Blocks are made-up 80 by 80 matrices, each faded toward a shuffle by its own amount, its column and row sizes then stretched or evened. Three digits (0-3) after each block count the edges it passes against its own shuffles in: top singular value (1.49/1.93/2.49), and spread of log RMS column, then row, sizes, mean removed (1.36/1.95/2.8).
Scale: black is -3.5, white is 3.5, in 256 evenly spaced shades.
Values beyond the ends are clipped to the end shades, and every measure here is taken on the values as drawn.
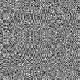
3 0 0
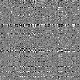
3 2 3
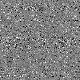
0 0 2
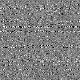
1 0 3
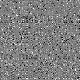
2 0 1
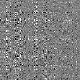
2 3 2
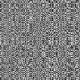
3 3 0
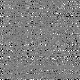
2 2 3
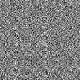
2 1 0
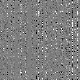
1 3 1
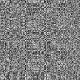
3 2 0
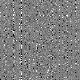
2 3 0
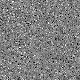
0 0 0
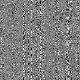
1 3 0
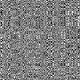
3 3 0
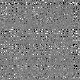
1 2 3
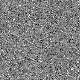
0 1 0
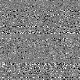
1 1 3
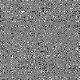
0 2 3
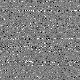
1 0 3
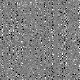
1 3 1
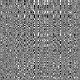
3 3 2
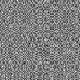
3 1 1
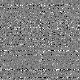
0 1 3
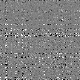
1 2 3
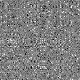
2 1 1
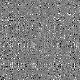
2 2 2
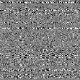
2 1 3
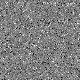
0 0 1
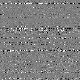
2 0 3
